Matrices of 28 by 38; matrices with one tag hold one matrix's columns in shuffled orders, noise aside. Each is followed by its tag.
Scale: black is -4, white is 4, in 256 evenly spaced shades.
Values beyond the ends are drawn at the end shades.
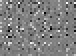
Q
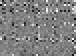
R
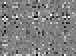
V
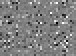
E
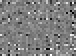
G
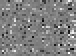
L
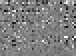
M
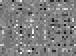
L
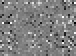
E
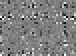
V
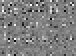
R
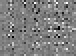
Q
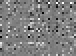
Q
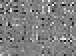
R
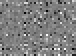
G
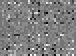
G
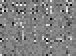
R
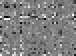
V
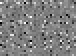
E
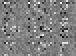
Q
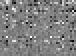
M
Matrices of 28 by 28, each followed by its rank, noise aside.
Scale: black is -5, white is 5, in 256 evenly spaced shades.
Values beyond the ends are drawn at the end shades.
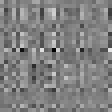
two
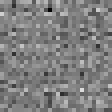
six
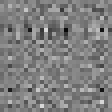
three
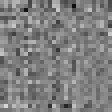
six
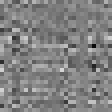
three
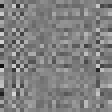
two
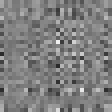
two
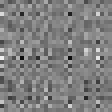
two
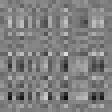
one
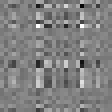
one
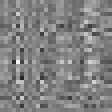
three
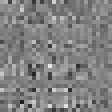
four
